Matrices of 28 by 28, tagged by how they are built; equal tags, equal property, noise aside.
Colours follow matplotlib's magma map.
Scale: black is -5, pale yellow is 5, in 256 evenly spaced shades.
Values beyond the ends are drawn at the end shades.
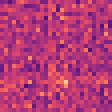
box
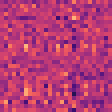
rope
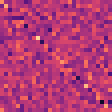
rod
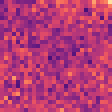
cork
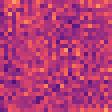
box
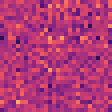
rope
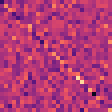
rod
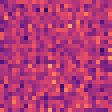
box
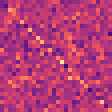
rod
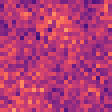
cork
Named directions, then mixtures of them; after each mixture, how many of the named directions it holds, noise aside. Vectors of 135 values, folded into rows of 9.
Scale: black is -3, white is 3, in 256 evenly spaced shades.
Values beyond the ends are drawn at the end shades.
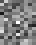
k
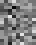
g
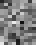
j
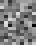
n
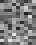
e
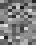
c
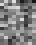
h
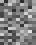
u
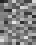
three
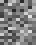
one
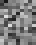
three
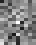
two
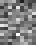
four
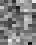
two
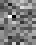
two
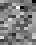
three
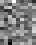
two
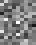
one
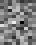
four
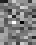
three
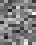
three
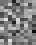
four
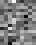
four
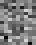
two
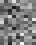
one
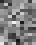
one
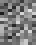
three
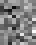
one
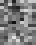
two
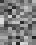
four
